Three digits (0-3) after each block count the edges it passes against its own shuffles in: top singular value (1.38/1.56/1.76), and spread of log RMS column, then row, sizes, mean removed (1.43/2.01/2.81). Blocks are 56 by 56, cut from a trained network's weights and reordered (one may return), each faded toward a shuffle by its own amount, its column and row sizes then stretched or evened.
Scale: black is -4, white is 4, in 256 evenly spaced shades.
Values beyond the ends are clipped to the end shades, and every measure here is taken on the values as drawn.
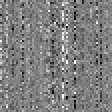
3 3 0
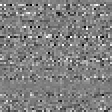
0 0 3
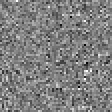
1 2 1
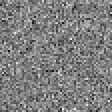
0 0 0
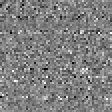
0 0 2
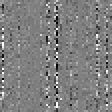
3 3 0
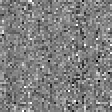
0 2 0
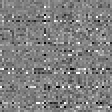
2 1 3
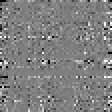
1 3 3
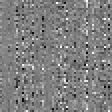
0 3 1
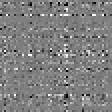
3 2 3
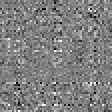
3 2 2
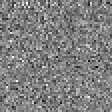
1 0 1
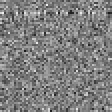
3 0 1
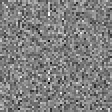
1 1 0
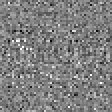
2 1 2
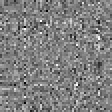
1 2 1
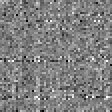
1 0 2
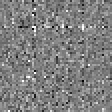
2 2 1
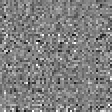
2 2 2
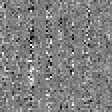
0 3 0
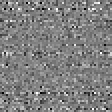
0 0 3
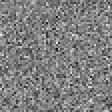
0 1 0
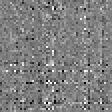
2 2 2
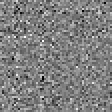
3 2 1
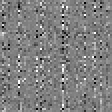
1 3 1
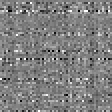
2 0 3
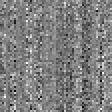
3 3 0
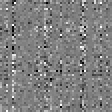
2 3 2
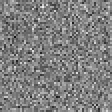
2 0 0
